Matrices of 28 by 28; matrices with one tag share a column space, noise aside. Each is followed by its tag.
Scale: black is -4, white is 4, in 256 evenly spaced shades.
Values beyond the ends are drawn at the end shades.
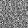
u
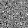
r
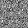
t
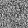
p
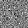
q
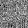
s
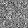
r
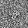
r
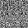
u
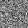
q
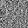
t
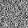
s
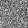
t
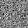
q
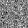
s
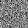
q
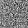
p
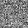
p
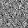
p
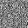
p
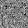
p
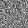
t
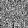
s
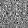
u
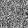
s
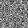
s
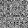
u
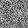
t
